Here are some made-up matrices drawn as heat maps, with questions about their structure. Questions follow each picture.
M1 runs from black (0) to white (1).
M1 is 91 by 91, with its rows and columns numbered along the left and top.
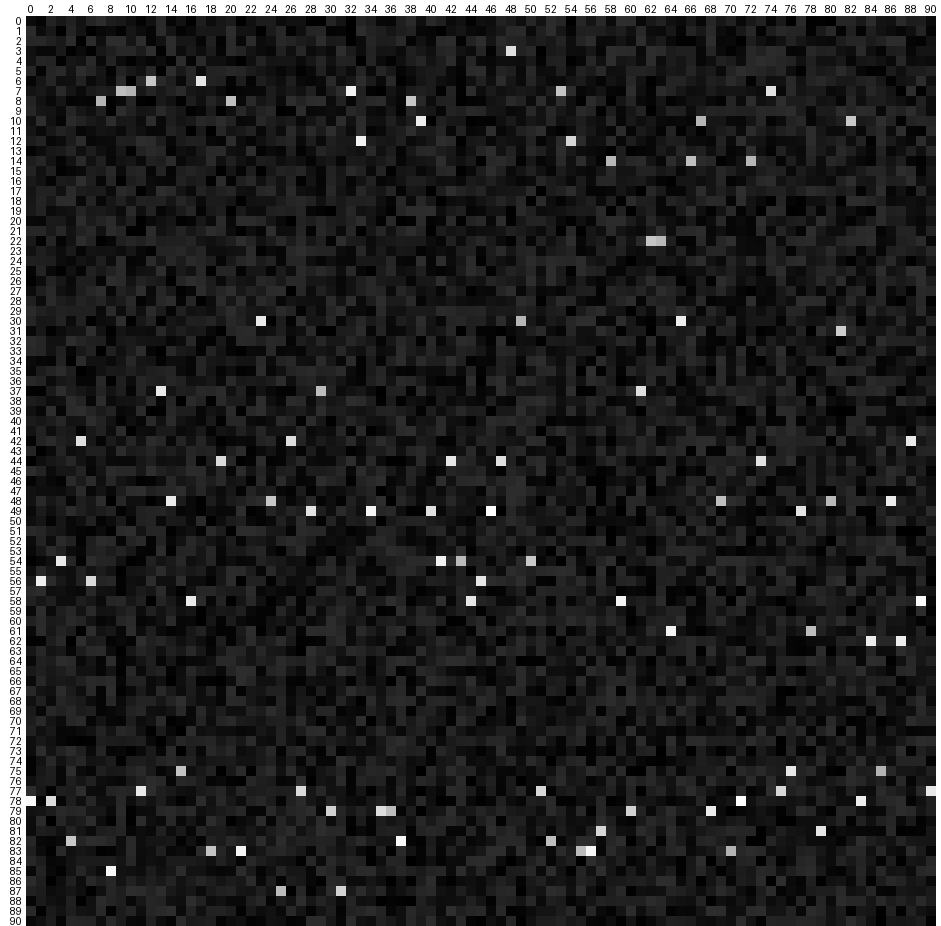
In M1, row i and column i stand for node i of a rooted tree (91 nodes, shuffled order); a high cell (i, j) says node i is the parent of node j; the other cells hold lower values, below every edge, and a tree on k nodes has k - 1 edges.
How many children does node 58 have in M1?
4
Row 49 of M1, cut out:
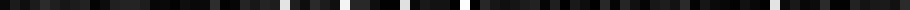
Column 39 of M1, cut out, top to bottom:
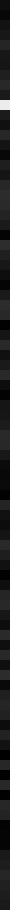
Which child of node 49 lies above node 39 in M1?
77
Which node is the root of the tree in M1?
22
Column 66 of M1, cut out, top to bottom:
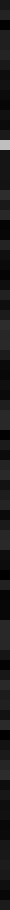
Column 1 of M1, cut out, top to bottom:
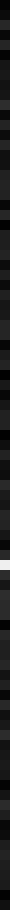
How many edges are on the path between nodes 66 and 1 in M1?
8
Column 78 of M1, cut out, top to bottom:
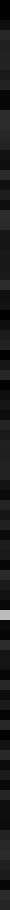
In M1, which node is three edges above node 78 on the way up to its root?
82
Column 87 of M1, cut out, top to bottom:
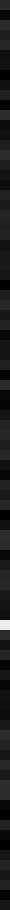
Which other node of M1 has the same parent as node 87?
84
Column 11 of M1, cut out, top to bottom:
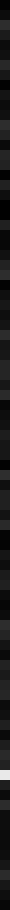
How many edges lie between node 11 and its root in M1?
9
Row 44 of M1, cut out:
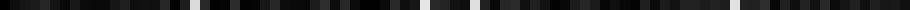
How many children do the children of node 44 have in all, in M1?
3
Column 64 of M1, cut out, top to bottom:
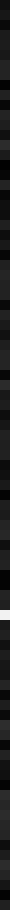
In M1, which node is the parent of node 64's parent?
37
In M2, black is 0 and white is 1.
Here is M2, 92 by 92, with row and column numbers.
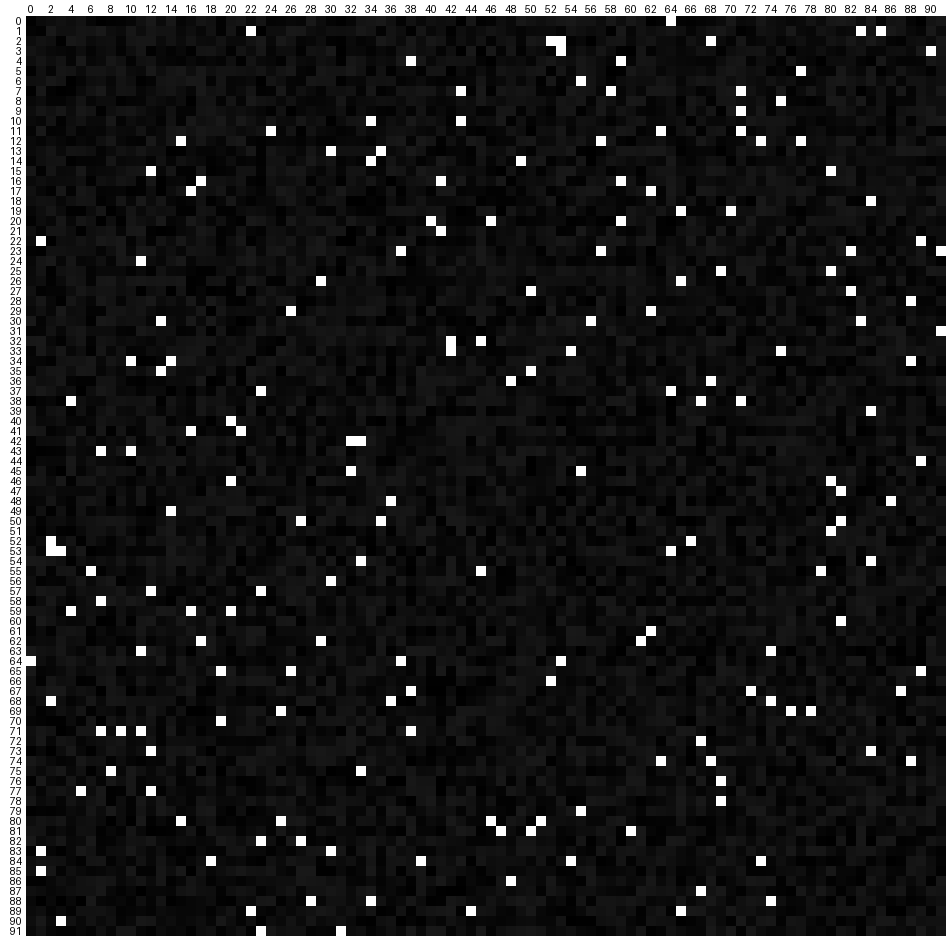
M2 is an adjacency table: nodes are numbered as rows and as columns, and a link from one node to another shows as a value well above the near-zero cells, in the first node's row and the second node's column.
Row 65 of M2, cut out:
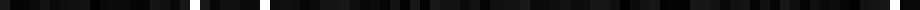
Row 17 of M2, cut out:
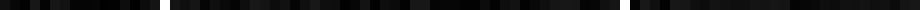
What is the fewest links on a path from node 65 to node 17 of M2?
4
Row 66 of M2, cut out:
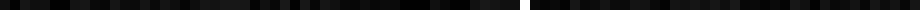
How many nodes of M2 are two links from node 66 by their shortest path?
1
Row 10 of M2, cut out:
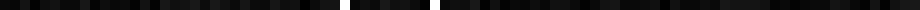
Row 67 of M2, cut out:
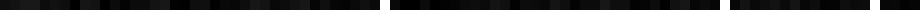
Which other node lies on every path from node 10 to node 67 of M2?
node 38
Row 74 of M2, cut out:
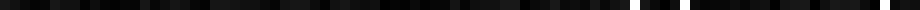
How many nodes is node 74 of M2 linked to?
3
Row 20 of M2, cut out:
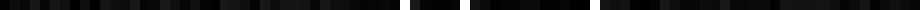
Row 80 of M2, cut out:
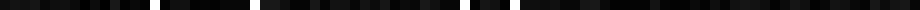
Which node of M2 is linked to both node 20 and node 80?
node 46
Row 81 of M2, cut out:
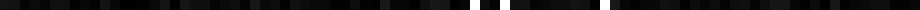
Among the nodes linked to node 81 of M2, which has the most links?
node 50
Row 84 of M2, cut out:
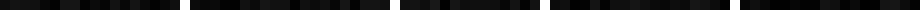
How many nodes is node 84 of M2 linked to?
4
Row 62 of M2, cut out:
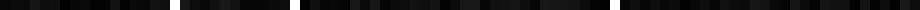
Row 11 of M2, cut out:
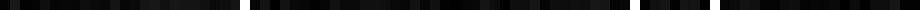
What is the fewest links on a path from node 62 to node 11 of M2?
7
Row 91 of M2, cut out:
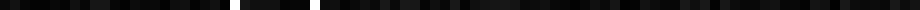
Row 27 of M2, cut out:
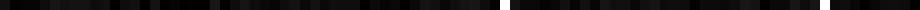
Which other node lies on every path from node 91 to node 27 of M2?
node 23
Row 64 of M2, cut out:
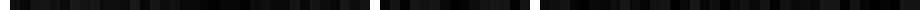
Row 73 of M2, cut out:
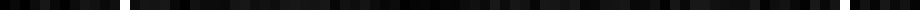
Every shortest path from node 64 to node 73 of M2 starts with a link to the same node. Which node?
node 37
